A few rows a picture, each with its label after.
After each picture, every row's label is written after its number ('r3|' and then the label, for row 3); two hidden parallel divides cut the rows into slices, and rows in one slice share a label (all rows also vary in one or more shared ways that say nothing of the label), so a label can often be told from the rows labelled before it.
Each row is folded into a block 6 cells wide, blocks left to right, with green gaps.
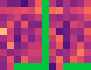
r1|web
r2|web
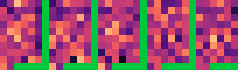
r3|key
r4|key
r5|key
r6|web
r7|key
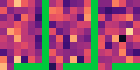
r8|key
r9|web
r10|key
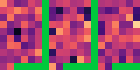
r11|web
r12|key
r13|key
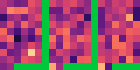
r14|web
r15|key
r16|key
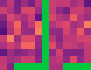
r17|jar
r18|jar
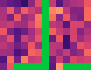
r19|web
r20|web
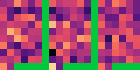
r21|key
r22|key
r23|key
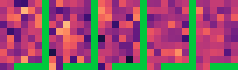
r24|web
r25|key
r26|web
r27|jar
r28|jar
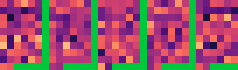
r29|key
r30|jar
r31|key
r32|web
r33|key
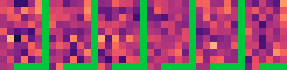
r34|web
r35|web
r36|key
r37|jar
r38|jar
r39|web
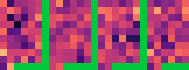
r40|web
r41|jar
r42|web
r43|web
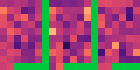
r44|jar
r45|web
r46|jar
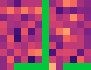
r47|web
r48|key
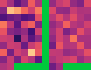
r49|web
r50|jar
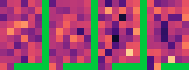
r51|jar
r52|jar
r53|web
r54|web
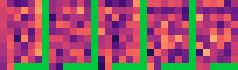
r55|web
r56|jar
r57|web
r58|key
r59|key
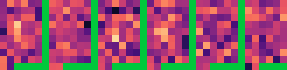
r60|key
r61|jar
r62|key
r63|key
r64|web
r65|web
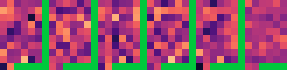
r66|web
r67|key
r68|web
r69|web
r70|web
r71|jar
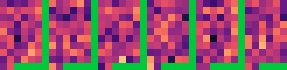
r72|web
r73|key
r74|web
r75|key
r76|web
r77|key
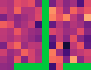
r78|jar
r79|web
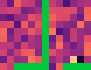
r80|jar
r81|web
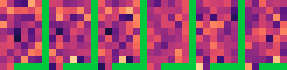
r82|web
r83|web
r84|web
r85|jar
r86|key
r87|key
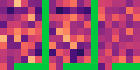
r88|key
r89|key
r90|jar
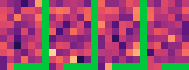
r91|web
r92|web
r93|web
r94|jar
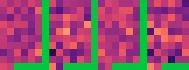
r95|jar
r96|key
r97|jar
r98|key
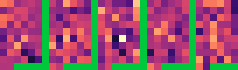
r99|jar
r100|key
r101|web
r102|jar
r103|key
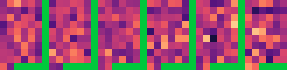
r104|key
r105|jar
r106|jar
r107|key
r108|web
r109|key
